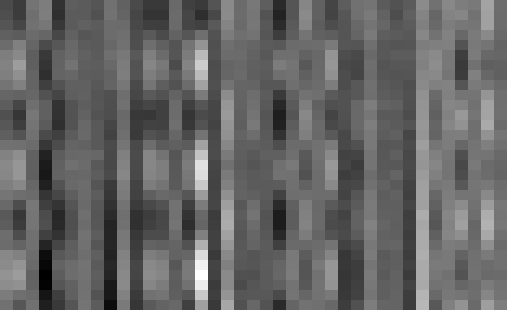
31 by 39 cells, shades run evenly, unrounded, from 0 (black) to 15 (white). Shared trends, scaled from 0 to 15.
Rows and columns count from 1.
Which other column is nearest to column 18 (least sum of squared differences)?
38
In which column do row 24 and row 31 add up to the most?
33
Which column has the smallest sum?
4
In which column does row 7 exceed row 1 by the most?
16
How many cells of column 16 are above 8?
18
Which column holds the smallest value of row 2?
22
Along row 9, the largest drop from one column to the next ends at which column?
17
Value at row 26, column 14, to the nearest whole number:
6
